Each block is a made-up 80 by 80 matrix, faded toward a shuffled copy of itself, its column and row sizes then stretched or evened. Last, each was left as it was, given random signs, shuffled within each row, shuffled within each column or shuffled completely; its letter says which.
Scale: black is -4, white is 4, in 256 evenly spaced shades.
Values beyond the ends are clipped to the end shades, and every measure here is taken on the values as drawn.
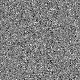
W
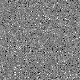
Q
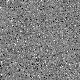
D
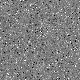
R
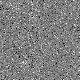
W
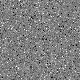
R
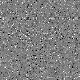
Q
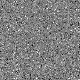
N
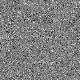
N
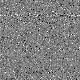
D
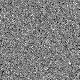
R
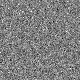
R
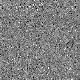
Q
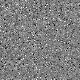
N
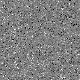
W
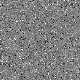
Q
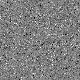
D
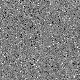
W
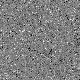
R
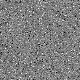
D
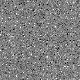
Q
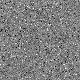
R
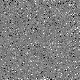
Q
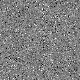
W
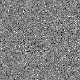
Q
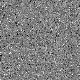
W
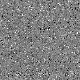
N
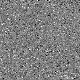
D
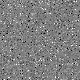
Q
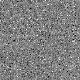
Q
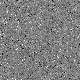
R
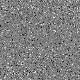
D
